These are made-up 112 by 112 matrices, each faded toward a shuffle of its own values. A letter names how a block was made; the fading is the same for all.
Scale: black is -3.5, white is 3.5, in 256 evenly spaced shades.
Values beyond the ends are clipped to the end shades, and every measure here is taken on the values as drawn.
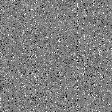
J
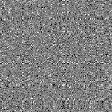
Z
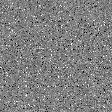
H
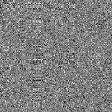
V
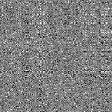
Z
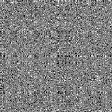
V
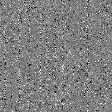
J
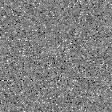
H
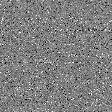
H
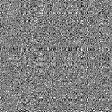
Z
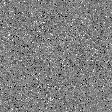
H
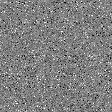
H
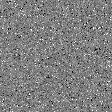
H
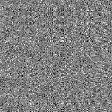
V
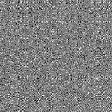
Z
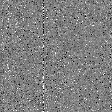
J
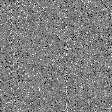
J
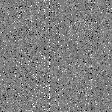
J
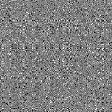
Z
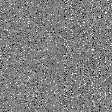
J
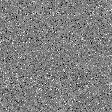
H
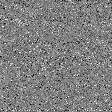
H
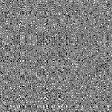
Z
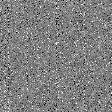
J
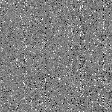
J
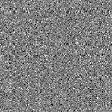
V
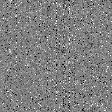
J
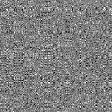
Z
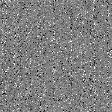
J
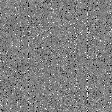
J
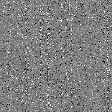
J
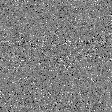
H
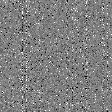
J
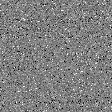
H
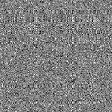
Z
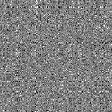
Z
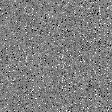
J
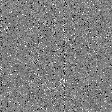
J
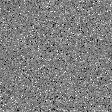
H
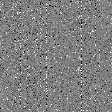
J
